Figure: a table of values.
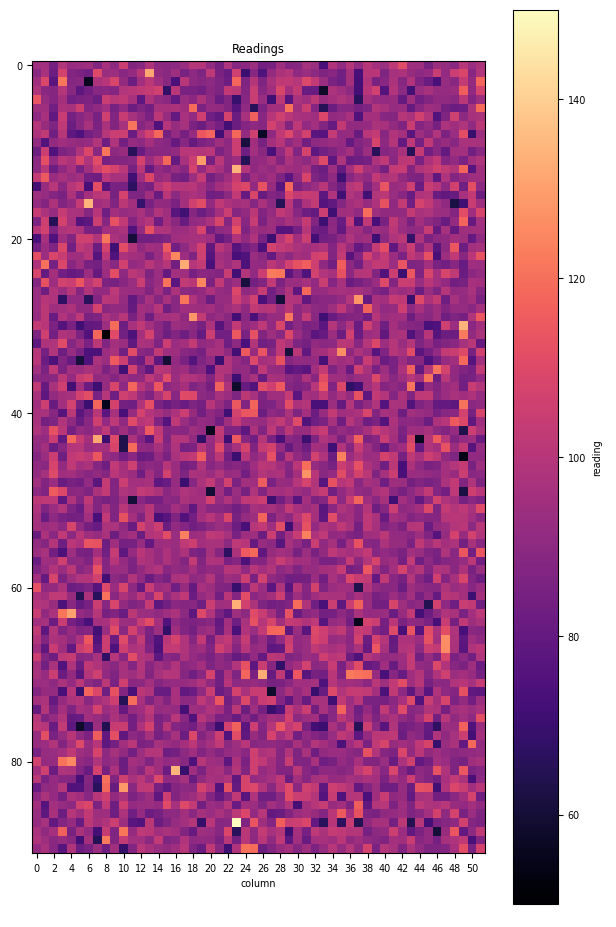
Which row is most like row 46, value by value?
47
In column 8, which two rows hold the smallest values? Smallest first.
31, 39
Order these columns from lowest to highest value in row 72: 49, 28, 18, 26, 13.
18, 28, 13, 26, 49
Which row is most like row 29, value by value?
5
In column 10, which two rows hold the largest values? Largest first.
83, 88
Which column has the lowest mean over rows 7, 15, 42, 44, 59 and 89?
20
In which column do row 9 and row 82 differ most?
24
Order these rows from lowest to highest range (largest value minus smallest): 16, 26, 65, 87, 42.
26, 65, 42, 16, 87
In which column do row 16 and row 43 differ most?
44
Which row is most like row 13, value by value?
19
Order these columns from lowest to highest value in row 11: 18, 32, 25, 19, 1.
25, 32, 18, 1, 19
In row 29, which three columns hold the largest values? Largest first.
18, 29, 51
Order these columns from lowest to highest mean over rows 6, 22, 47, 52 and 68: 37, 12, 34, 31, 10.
37, 12, 34, 10, 31
